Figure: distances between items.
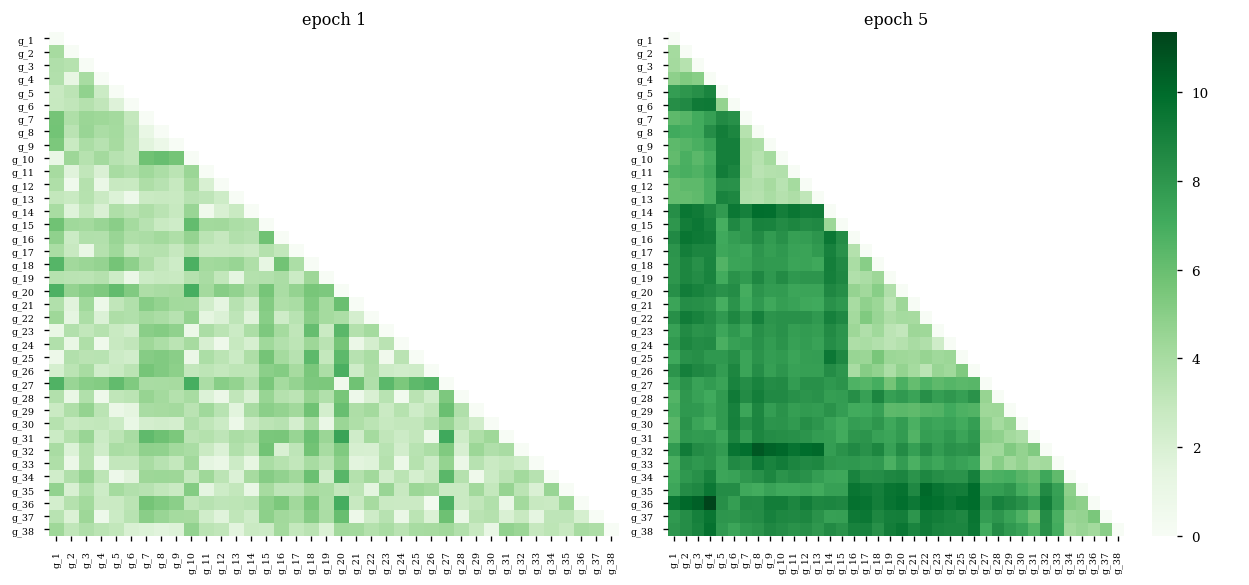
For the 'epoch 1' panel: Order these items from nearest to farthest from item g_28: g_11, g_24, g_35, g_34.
g_24, g_11, g_35, g_34
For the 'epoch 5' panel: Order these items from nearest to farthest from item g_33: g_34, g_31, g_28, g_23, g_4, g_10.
g_31, g_28, g_34, g_23, g_4, g_10
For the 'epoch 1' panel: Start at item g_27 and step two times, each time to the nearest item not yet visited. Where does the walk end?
g_35
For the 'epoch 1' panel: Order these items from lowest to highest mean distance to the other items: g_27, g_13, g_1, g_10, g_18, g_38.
g_13, g_38, g_1, g_10, g_18, g_27
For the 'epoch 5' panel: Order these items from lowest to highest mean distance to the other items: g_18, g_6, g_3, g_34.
g_18, g_34, g_3, g_6
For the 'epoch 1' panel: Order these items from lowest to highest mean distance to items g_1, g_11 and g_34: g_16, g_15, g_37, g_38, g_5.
g_5, g_37, g_38, g_16, g_15
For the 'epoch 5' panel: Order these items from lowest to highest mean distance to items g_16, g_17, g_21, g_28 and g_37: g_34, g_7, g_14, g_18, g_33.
g_18, g_33, g_34, g_7, g_14
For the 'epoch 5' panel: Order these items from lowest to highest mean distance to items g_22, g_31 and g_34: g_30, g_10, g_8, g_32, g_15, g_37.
g_30, g_37, g_32, g_15, g_10, g_8
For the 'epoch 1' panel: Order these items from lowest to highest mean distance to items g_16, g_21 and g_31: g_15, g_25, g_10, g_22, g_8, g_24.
g_24, g_22, g_25, g_10, g_8, g_15
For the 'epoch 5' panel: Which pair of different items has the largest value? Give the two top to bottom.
g_4, g_36
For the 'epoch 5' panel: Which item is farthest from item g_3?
g_36
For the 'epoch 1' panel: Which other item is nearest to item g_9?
g_8
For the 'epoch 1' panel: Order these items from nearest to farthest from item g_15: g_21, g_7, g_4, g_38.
g_38, g_7, g_4, g_21
